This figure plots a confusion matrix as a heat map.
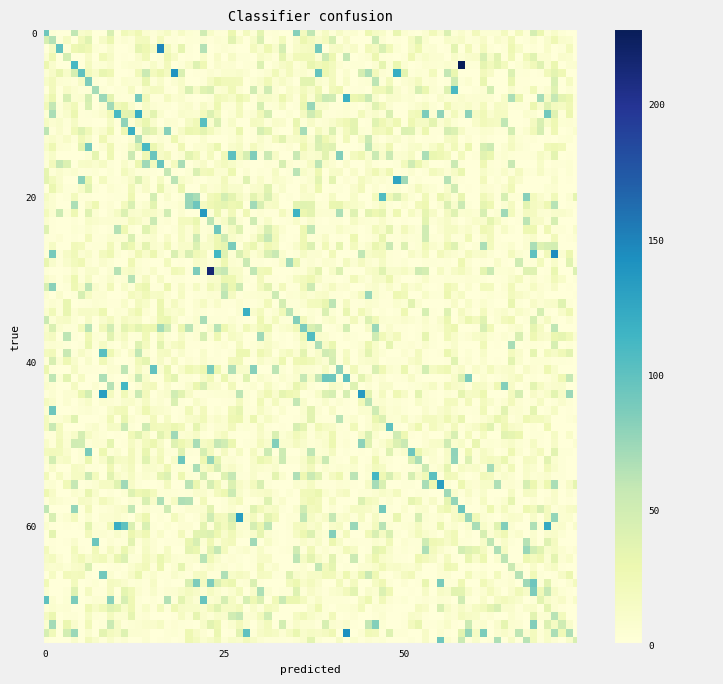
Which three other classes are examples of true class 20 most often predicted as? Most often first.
47, 67, 21
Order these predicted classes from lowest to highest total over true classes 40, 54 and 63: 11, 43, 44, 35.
44, 11, 43, 35
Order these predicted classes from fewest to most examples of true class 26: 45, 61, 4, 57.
45, 4, 57, 61
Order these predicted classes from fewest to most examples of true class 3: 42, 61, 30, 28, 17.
28, 30, 17, 61, 42
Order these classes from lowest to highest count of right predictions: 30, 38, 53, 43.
30, 43, 53, 38
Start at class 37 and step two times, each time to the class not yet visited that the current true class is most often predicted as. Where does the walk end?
12
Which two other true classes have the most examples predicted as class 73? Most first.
44, 42
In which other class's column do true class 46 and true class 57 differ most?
1
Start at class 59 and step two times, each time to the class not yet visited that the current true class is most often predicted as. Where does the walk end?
71
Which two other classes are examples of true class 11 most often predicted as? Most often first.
22, 64
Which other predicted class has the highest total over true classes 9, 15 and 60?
70
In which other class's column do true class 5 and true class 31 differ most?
18
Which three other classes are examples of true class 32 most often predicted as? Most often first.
45, 25, 5
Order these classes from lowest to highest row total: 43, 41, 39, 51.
43, 39, 51, 41
